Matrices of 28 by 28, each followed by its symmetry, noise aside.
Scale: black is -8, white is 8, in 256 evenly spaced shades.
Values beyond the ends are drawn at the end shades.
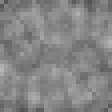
same after a half turn.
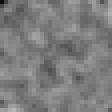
symmetric.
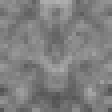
mirrored left to right.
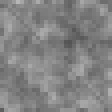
symmetric across the other diagonal.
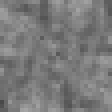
same after a half turn.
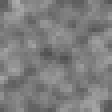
same after a half turn.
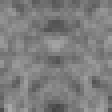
mirrored left to right.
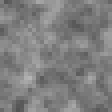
no symmetry.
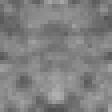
mirrored left to right.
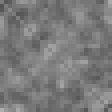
symmetric.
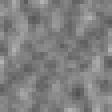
same after a half turn.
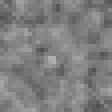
symmetric across the other diagonal.
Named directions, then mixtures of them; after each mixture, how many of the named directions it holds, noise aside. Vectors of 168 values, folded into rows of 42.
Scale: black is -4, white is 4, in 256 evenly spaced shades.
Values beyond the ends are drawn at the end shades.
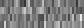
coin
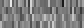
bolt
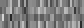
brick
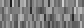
three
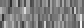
three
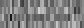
two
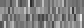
two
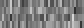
three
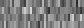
two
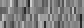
three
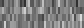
one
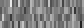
two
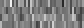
one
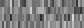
three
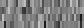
two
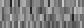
three
